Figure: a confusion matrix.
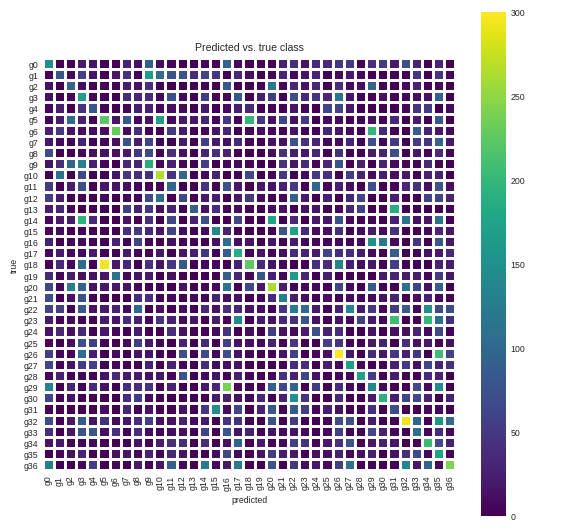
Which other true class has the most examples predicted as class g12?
g10
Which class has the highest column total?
g35
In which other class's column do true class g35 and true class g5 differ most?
g18
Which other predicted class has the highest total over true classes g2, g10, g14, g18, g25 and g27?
g3
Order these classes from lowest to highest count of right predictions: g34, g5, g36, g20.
g34, g5, g36, g20
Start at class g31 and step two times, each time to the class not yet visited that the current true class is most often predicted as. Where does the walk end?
g22
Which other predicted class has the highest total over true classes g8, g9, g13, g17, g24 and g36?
g31
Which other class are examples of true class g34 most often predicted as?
g17
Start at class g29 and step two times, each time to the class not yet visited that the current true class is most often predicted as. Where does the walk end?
g30
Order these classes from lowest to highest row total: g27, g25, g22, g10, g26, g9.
g25, g27, g9, g10, g26, g22
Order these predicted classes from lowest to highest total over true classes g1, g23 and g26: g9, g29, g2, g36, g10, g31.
g2, g29, g36, g10, g9, g31
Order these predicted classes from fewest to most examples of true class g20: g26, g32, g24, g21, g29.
g24, g21, g26, g29, g32
